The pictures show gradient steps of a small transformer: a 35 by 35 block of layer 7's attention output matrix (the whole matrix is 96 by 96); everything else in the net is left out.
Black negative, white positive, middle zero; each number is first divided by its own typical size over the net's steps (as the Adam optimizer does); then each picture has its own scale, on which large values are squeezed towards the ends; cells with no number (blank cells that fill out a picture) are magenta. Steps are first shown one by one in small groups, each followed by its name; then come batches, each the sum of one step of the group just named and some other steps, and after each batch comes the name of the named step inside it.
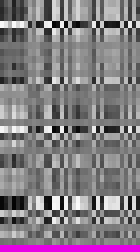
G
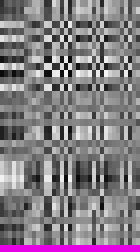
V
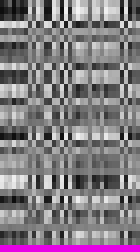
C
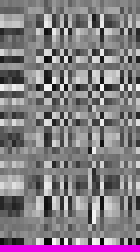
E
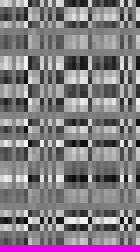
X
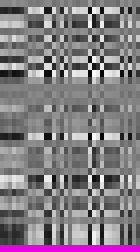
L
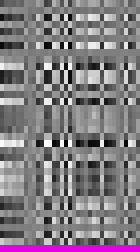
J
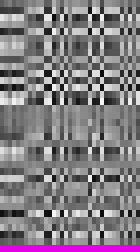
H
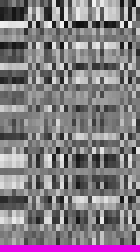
C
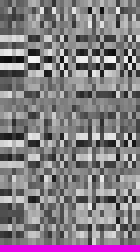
L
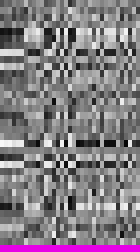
J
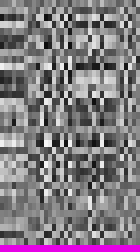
J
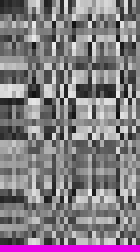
C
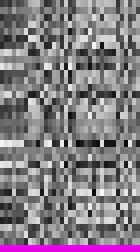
J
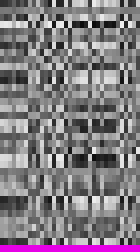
E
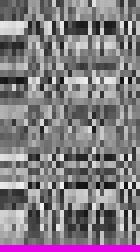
C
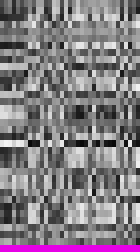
C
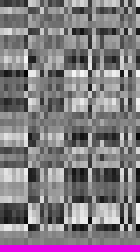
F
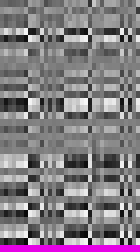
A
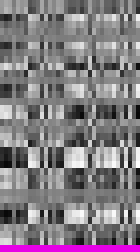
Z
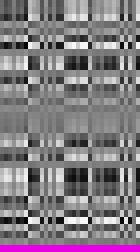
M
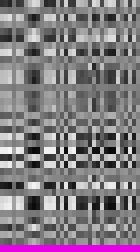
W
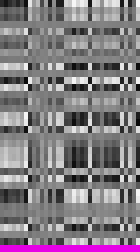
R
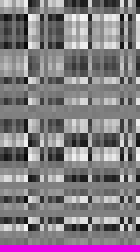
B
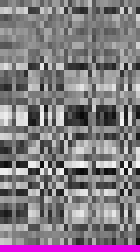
Z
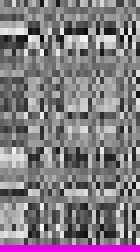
A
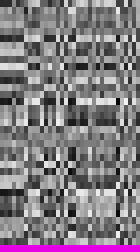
R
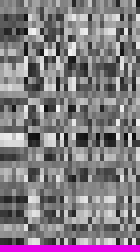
B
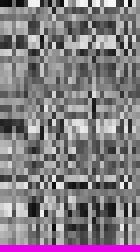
W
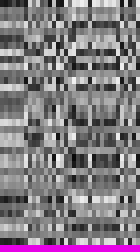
R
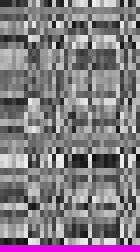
A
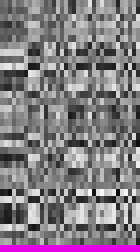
Z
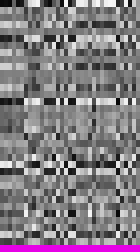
W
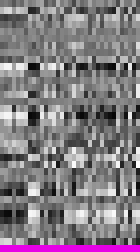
Z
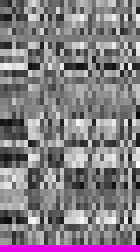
Z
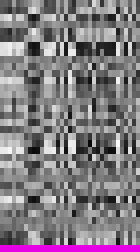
W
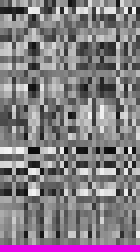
W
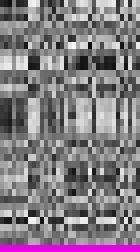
M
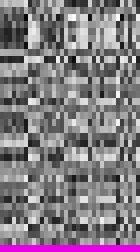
B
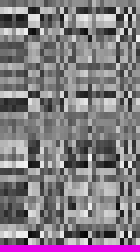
A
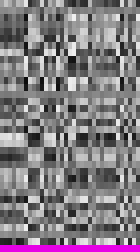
B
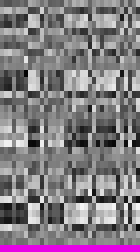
F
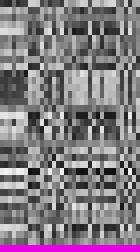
F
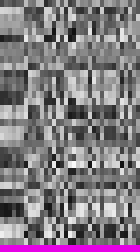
Z
